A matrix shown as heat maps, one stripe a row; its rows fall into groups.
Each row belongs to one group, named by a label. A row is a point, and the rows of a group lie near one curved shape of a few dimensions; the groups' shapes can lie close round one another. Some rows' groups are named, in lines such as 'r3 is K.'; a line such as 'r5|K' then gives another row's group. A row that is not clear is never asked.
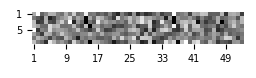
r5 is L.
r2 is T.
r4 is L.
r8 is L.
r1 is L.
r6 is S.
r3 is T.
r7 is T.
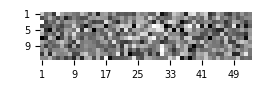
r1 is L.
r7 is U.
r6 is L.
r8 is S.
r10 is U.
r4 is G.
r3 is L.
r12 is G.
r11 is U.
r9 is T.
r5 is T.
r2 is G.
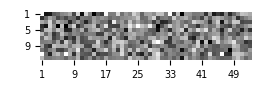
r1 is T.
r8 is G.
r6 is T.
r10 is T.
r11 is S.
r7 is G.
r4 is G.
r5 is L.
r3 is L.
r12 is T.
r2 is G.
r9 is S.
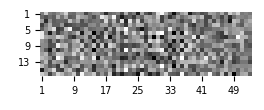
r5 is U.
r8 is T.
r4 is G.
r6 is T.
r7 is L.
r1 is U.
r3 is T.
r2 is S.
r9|L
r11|L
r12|L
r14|T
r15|U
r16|L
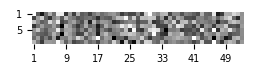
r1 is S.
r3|L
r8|S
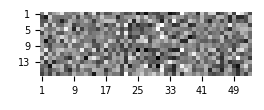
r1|L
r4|U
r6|U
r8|L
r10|L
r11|L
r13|T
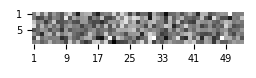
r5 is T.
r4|L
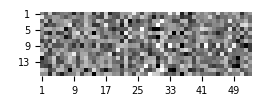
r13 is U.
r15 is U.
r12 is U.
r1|G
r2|L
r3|U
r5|L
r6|T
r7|L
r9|G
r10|U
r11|L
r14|U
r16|T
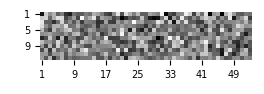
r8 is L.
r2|L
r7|G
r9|L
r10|U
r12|T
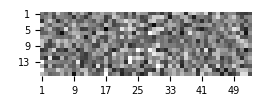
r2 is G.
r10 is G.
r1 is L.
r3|U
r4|L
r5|U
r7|L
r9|S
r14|G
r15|L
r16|S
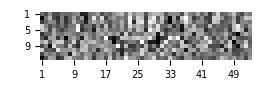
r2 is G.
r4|T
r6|U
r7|G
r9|U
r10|L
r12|U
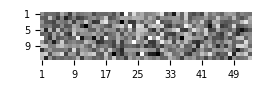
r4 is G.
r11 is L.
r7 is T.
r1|T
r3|S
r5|L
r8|T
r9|L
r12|T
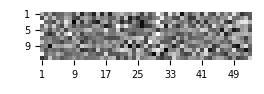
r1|G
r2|U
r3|S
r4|U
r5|S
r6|S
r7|T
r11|L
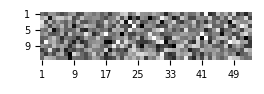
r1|G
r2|U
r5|G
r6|S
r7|G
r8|U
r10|G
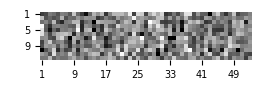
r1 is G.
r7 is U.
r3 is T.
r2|T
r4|T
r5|T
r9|U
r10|U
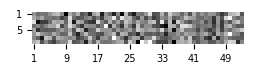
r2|L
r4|S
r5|T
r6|L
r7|S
